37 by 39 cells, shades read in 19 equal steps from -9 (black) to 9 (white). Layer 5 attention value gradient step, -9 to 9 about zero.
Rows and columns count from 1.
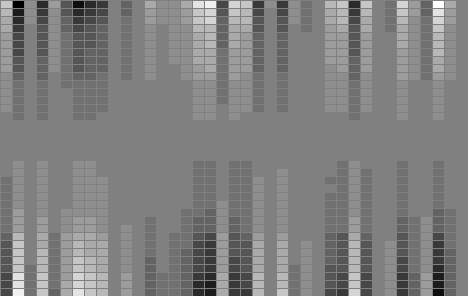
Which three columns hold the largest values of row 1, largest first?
37, 18, 17
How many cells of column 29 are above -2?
29
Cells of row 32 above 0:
14
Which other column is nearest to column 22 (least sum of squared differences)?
9
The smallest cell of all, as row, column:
1, 2
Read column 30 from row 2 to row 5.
-5 -4 -3 -3
